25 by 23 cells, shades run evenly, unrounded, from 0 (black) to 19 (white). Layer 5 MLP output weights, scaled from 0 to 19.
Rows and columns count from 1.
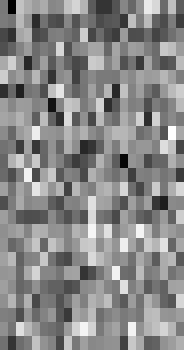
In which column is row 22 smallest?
5
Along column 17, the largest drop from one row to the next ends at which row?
3
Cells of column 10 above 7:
19
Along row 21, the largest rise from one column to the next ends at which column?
16
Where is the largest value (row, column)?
10, 22
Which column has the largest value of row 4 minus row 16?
8
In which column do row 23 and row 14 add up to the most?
20
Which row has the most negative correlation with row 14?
2
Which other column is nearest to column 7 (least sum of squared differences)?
14
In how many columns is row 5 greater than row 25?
12
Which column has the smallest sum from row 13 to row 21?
9
